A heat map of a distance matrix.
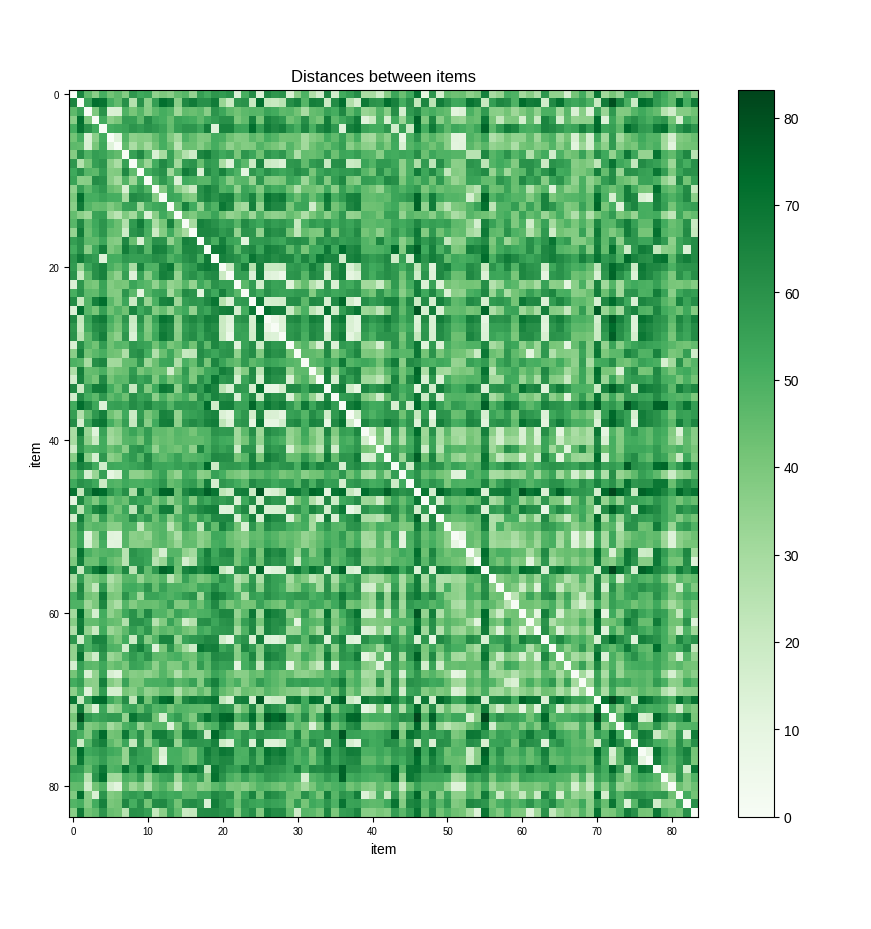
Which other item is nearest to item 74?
82
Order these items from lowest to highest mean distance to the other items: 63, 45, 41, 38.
41, 63, 38, 45
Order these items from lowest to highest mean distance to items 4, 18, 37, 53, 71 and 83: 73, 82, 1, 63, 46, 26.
73, 82, 63, 26, 1, 46
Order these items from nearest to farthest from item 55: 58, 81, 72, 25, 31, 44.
44, 31, 58, 81, 25, 72
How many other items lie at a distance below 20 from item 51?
8
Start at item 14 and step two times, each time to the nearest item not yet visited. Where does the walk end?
80
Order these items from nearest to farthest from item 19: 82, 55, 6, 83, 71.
6, 71, 83, 82, 55
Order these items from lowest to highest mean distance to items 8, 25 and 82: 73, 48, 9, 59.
73, 59, 48, 9
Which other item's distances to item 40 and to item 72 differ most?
57
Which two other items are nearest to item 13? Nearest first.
73, 32
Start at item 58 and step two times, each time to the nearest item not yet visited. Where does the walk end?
59
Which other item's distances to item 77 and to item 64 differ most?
76
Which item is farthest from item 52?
46
